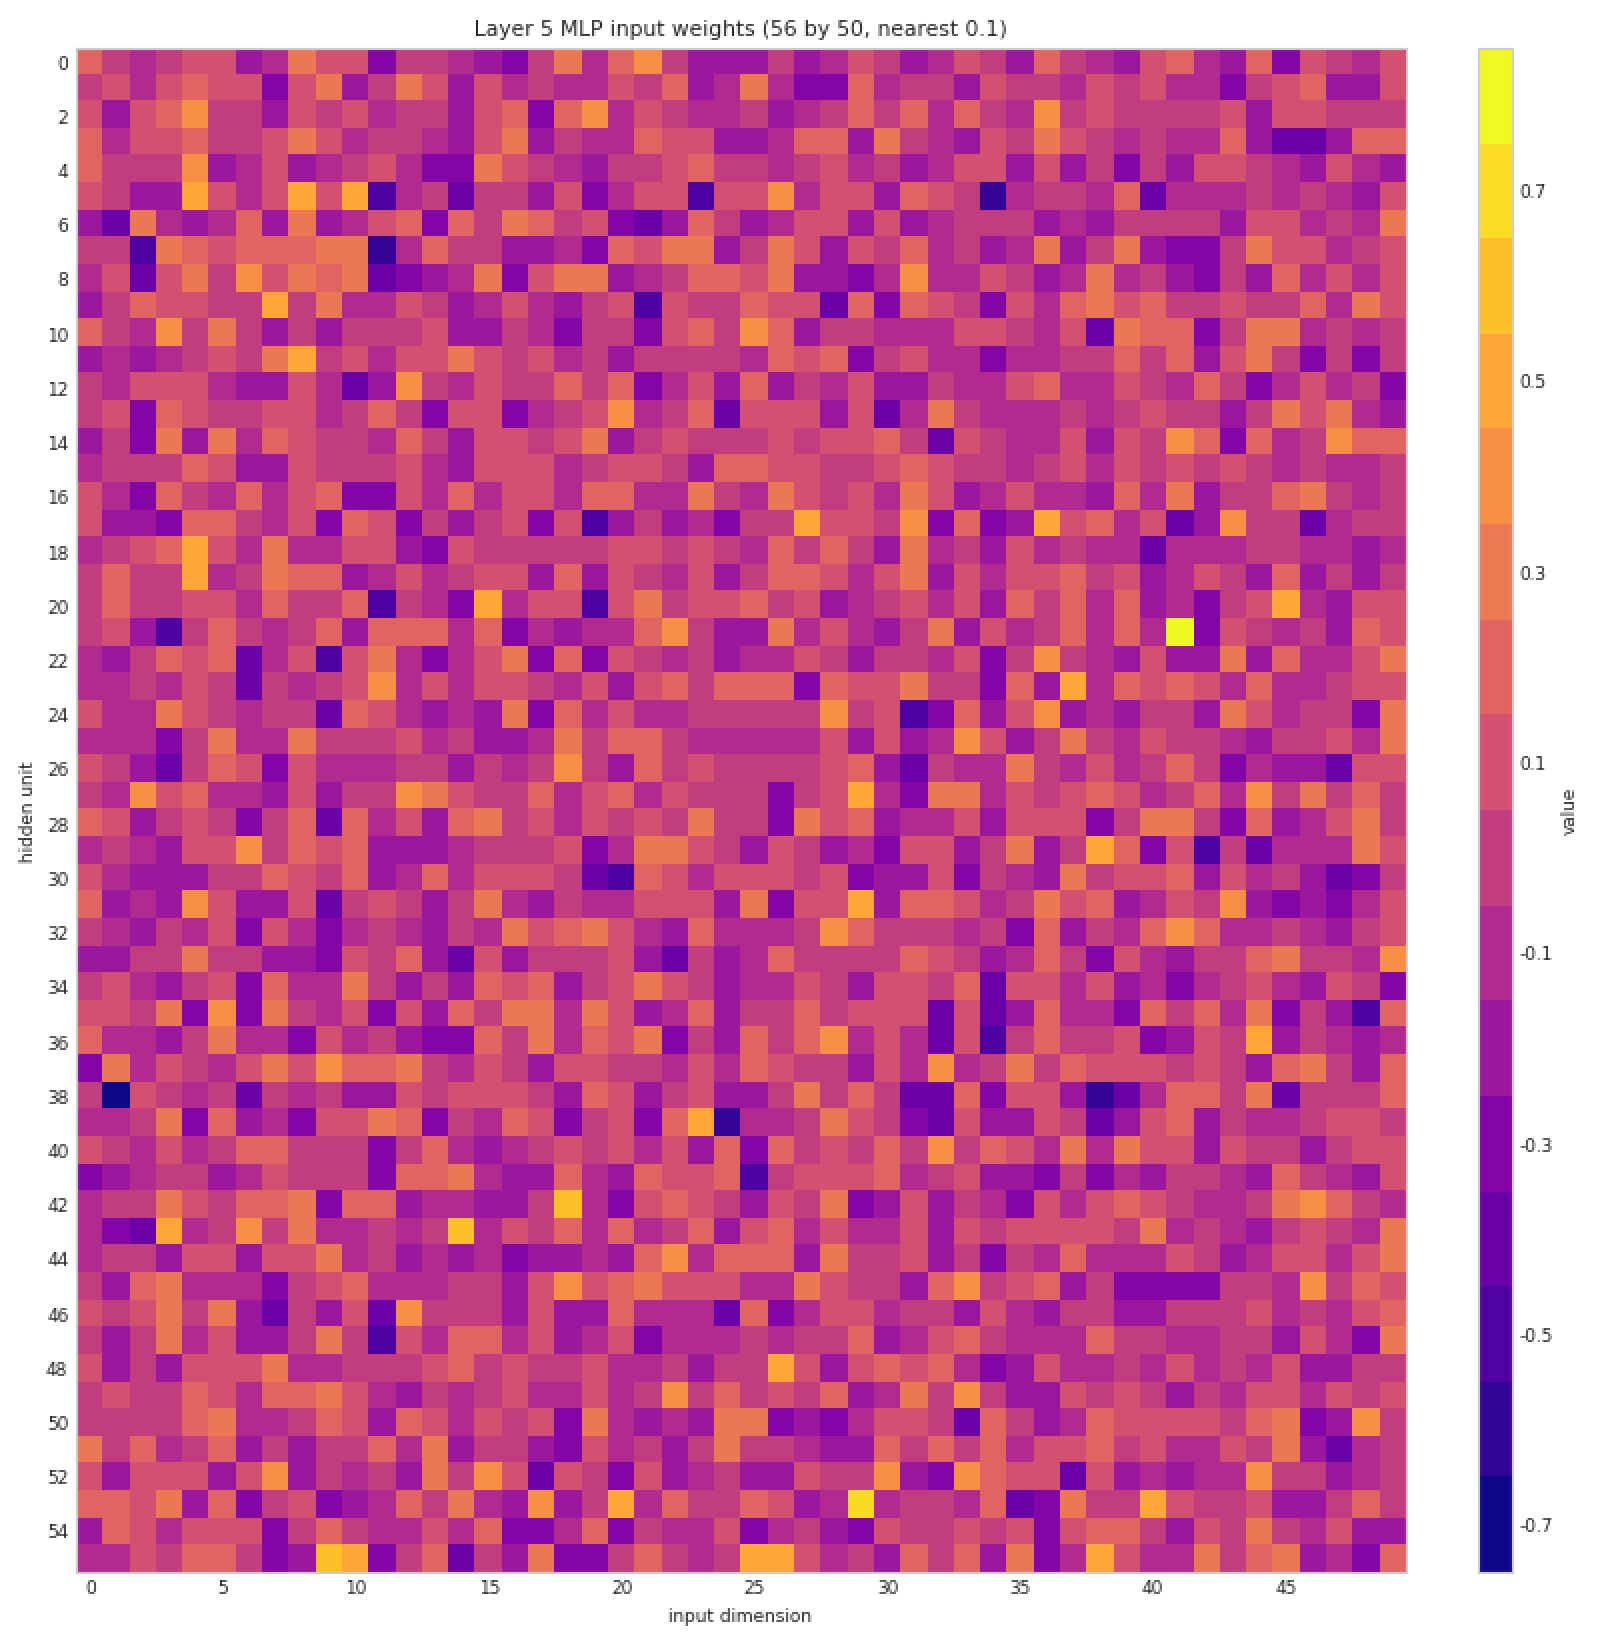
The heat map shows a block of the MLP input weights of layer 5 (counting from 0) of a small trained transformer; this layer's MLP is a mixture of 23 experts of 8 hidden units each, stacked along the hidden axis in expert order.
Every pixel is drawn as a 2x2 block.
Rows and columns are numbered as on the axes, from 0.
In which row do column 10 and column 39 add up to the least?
38
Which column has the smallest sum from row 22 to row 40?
34
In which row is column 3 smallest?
21
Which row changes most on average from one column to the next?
35
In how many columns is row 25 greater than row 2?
20
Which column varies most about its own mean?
9
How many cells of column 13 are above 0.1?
9
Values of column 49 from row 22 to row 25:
0.3 0.1 0.3 0.3
